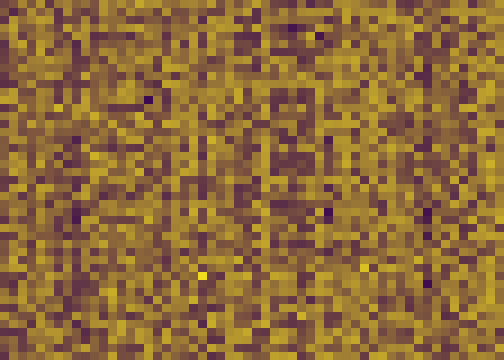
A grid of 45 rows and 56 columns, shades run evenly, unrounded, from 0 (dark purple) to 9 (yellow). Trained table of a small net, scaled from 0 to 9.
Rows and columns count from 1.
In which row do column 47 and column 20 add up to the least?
10
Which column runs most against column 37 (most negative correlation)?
24
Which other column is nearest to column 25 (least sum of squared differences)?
45
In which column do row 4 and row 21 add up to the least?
33
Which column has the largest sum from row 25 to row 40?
30
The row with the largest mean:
35
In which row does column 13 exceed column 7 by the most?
37
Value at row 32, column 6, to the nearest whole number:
3
